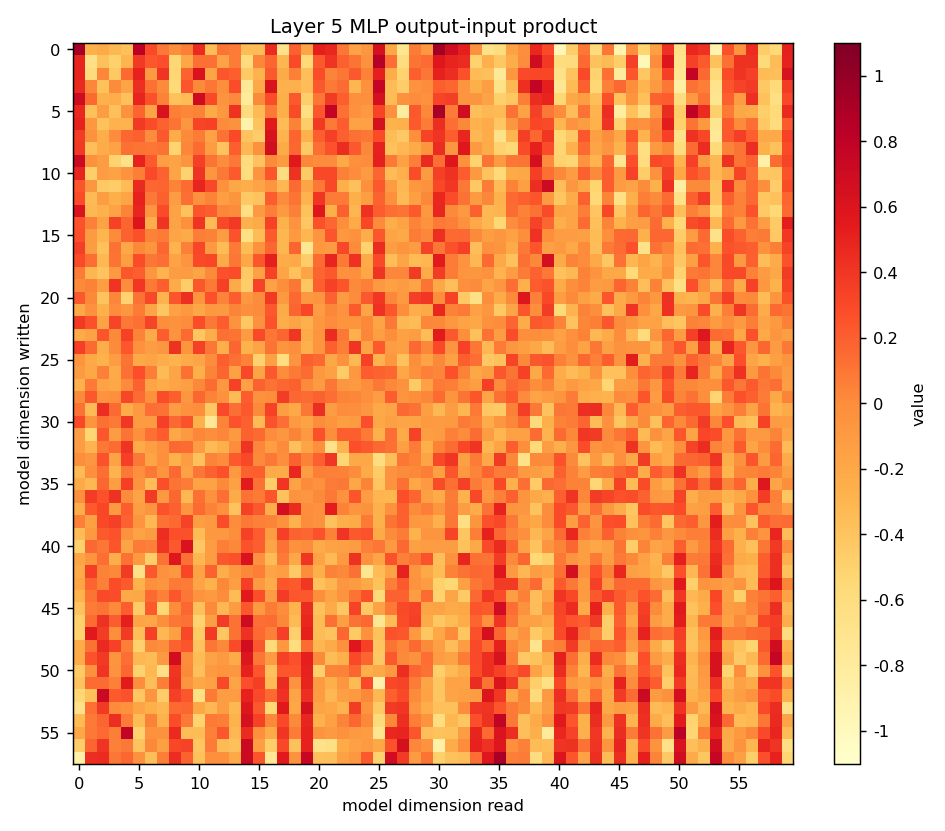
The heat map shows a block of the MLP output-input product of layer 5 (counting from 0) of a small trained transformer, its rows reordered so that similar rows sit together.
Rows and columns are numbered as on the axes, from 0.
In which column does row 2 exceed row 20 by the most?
51
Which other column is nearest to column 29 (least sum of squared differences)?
48
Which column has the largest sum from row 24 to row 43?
14
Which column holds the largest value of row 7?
16
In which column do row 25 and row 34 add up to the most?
46
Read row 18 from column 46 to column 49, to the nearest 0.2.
-0.6 -0.2 -0.2 0
